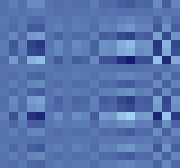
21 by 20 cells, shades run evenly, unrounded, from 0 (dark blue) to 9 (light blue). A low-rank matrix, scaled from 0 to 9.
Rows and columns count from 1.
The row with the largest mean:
15
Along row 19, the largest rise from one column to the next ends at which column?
19
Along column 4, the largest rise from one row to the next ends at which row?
8
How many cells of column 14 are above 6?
3
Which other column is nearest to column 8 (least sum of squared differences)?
6
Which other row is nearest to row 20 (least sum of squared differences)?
11
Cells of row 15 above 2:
16
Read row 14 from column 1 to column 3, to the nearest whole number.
4 5 4
